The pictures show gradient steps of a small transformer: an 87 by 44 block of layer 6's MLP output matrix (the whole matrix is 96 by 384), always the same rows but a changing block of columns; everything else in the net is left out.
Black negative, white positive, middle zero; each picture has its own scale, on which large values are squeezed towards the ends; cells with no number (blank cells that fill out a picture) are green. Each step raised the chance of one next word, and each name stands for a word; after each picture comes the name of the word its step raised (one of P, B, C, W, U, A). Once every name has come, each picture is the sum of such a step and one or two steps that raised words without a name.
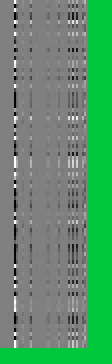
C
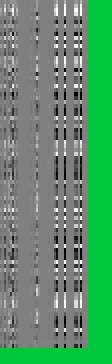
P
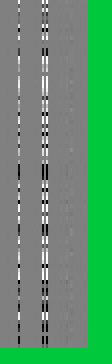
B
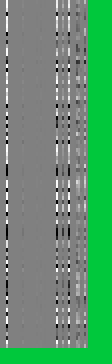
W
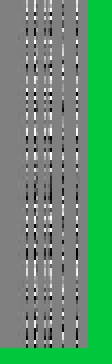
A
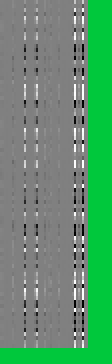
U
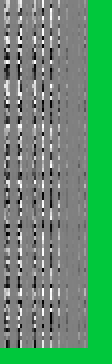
U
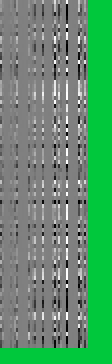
B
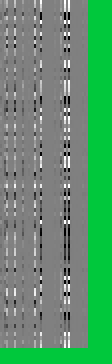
C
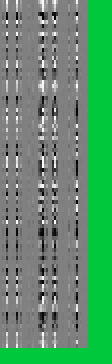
C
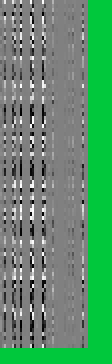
B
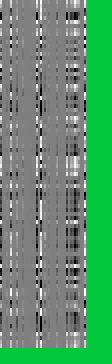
C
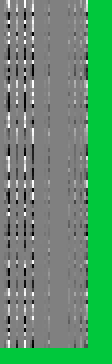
C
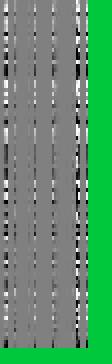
U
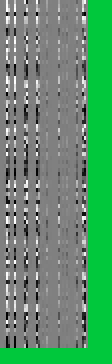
A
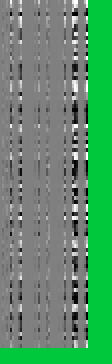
A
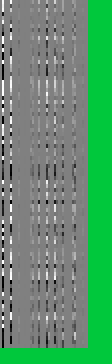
B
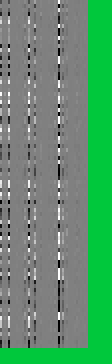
B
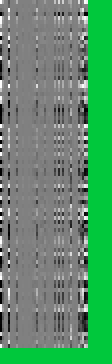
U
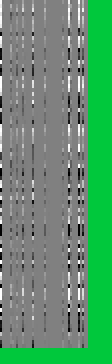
U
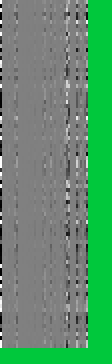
C
